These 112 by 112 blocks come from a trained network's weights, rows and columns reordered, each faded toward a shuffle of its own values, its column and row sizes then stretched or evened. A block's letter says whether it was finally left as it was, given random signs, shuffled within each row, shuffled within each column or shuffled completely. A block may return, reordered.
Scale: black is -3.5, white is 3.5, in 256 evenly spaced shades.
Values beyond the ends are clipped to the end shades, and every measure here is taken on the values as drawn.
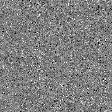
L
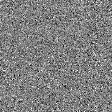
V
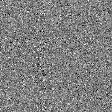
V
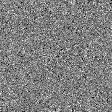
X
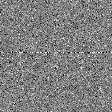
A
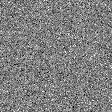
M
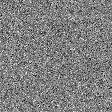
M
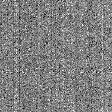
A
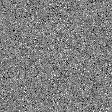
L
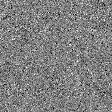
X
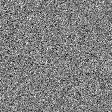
M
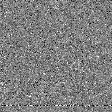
V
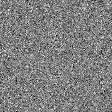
L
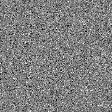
V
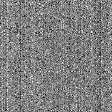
A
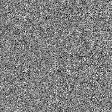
V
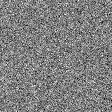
M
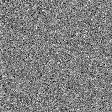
M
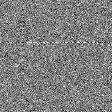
A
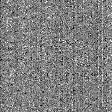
A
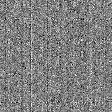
A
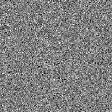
A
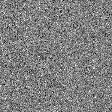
L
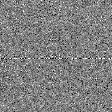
A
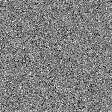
M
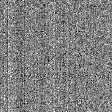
A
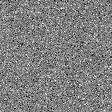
M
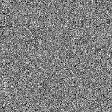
A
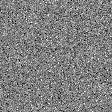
M
